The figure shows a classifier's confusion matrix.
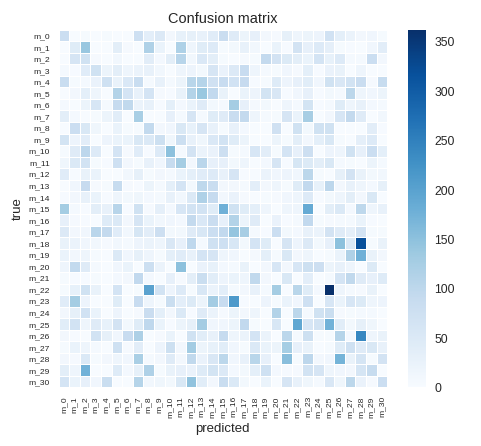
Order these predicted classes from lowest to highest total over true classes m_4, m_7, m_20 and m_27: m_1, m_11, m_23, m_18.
m_18, m_1, m_11, m_23
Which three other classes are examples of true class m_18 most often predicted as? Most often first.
m_28, m_26, m_12
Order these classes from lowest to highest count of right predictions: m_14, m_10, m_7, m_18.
m_18, m_14, m_7, m_10
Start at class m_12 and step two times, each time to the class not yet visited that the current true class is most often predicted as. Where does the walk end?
m_16
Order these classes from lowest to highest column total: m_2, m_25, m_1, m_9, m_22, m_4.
m_4, m_9, m_1, m_22, m_2, m_25
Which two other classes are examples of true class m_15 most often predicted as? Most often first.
m_23, m_0
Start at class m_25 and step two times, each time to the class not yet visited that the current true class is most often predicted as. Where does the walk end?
m_8
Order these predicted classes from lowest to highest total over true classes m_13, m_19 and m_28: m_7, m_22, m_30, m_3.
m_3, m_22, m_30, m_7
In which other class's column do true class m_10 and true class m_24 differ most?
m_20
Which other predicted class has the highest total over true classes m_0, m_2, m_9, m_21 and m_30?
m_7
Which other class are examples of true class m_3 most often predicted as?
m_17
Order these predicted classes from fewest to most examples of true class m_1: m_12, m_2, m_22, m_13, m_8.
m_12, m_13, m_22, m_8, m_2
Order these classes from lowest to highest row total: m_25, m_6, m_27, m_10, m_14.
m_14, m_6, m_27, m_10, m_25
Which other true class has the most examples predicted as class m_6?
m_26
